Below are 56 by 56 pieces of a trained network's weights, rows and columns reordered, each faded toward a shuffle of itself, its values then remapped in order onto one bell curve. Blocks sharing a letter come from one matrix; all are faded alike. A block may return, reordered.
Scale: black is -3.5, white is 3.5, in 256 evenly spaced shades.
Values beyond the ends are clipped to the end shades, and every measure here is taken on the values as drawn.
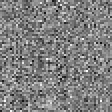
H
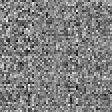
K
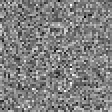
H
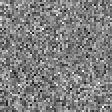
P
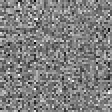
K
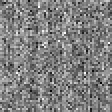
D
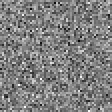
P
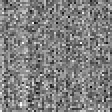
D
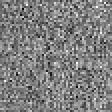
H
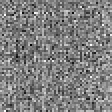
D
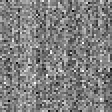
D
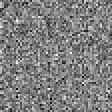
H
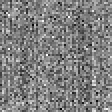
D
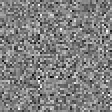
H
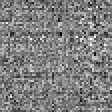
K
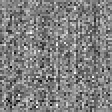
D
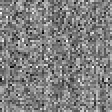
D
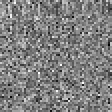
H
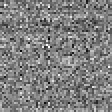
K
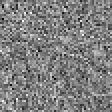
P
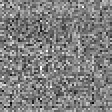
K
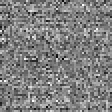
K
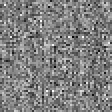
D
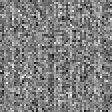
D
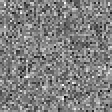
P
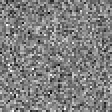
P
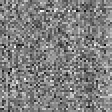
D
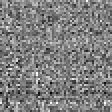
K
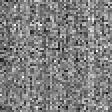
D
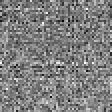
K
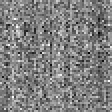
D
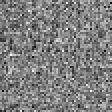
H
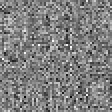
H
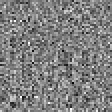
H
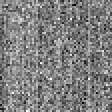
D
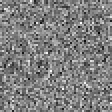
P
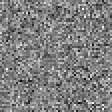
P
